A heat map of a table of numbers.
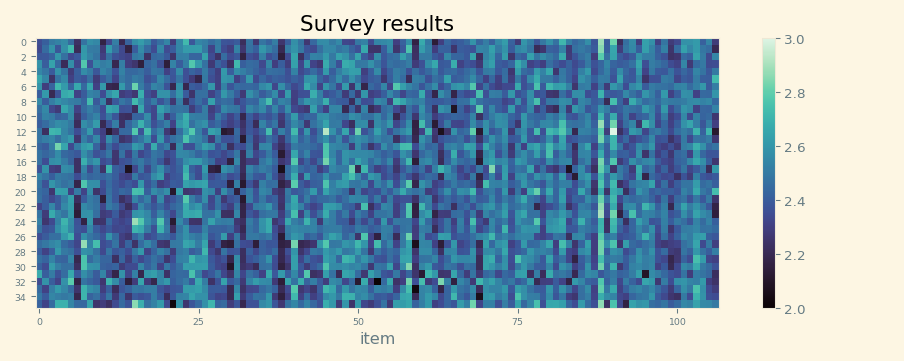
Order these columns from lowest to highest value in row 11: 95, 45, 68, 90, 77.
77, 68, 45, 95, 90
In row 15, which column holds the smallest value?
38
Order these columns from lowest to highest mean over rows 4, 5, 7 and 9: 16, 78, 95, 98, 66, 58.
58, 66, 95, 78, 98, 16
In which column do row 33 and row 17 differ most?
63
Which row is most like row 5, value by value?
4
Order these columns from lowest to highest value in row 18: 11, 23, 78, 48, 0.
11, 0, 78, 48, 23
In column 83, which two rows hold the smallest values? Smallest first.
17, 32
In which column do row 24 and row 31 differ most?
16
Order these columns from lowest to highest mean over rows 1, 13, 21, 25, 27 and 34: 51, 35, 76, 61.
35, 61, 51, 76
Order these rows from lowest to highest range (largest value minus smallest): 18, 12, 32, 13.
18, 13, 32, 12
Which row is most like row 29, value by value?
34
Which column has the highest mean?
88
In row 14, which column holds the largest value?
3
